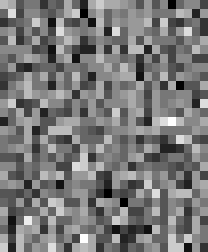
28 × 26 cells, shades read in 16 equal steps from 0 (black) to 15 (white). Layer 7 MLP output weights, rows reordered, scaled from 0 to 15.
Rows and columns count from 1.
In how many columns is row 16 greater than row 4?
9
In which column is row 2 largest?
2
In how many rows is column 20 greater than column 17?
11
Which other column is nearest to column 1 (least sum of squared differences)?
12
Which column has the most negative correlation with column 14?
18
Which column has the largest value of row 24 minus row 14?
1
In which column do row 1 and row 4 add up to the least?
22
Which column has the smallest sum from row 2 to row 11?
7
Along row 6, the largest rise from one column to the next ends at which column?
8
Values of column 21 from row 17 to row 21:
2 5 6 9 8
